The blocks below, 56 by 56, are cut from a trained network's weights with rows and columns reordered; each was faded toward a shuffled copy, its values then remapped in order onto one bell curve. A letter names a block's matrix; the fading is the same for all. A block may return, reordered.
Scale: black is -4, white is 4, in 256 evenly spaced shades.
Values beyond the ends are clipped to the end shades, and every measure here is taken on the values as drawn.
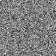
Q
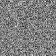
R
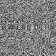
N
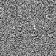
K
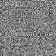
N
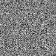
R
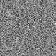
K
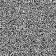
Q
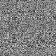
R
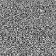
R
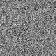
K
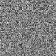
R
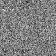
Q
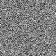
K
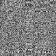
R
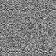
N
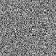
R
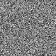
Q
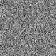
K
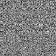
R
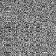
N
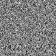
Q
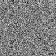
K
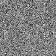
Q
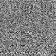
R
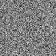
K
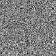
R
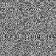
R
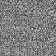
N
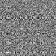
N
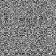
N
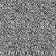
N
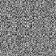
R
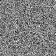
Q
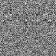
R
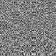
R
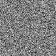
Q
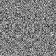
K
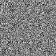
R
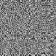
R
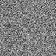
K
